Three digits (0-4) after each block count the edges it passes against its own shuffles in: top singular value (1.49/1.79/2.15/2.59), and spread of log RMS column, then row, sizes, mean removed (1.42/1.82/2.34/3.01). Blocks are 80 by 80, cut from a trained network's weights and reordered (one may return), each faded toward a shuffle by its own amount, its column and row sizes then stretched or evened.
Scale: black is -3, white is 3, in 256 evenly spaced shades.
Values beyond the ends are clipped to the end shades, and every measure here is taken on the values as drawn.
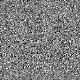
0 0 3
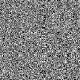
2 1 1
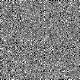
1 3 2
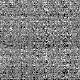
2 4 1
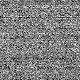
1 0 2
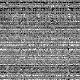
4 2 4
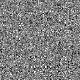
0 2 1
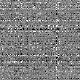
2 3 4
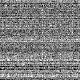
4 2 3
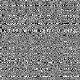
3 1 4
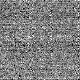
1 2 1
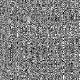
2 3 0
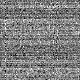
3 2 1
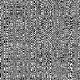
3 4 0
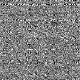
1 1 3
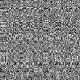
3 0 3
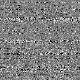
0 1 4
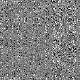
1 4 1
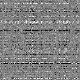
4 3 4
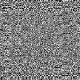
3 1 3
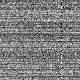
3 1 0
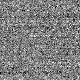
0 1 1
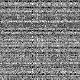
4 2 3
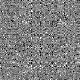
2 1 2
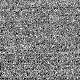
0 0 2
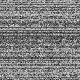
4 0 0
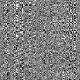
3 4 1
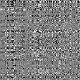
4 4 4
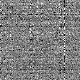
1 3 1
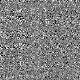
0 2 3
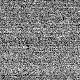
1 0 0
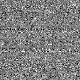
0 0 3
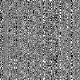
2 4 1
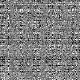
3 4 2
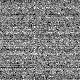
2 0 1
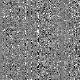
0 4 1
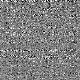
1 1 4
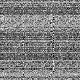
4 2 0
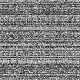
4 0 2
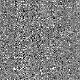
0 3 2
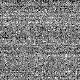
1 2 1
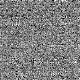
0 2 2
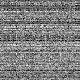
4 0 3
